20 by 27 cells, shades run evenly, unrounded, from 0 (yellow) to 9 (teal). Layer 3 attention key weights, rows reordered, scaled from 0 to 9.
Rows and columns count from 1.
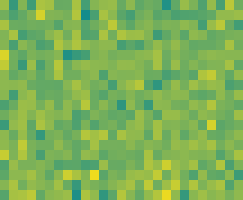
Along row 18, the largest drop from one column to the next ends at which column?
11
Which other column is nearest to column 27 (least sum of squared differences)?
6
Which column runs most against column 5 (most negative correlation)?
10
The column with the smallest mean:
24
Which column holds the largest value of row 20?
9
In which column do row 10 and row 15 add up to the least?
3
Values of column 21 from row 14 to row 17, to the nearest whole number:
6 4 4 4
